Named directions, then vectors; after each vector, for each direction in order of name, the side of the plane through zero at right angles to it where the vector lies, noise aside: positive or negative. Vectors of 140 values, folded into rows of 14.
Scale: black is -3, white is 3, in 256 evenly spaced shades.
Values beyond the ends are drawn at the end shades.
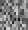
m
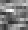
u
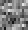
positive, positive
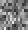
negative, negative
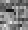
positive, negative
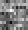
negative, positive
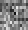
positive, negative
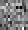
negative, positive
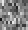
negative, negative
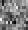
positive, positive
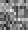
negative, positive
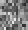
negative, negative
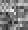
negative, positive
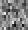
negative, negative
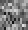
positive, positive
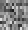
positive, negative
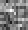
negative, positive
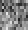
positive, negative
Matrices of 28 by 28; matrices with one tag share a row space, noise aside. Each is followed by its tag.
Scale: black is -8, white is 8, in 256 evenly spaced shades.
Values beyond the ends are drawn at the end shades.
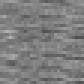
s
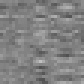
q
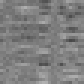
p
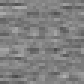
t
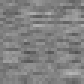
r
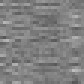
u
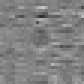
q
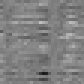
p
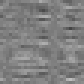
p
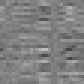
p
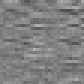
r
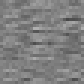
r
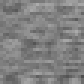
r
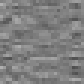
u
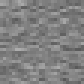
t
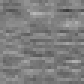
r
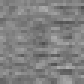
q
